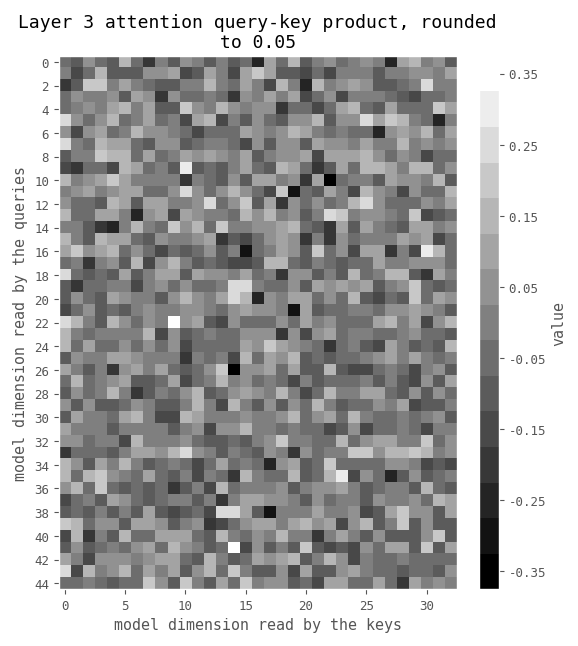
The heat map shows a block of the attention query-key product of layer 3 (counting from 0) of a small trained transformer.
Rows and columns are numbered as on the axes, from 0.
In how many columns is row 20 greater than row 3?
14
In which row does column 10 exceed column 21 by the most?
9
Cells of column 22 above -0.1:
34
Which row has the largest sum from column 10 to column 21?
20
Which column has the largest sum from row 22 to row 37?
15
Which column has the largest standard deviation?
0
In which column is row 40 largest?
31
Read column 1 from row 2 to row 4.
-0.1 0.05 0
